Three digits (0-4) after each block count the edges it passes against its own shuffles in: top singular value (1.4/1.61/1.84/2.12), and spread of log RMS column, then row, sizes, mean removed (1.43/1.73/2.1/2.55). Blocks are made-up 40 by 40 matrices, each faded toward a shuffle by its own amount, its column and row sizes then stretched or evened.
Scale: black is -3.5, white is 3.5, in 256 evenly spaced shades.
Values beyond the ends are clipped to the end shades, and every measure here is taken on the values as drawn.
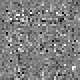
0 2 2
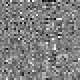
2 1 1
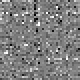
1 2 2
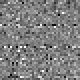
1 0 3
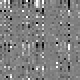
4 4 2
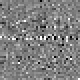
2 0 3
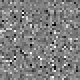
0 2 0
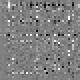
2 3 3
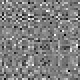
4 0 2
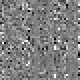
1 4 1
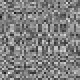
4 0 3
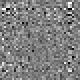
3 3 2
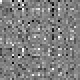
4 3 2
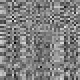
4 3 2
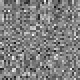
3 0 0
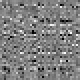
4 2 3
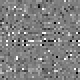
3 0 3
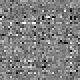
1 2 3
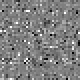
1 1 3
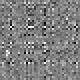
4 3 3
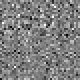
3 0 1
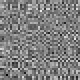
4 0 2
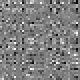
4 3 3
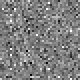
0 1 1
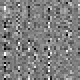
3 4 0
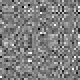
4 3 1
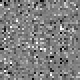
2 2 1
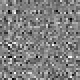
3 1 4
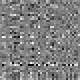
4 3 3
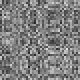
4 3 0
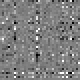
3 3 3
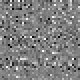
2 0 3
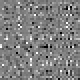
3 1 2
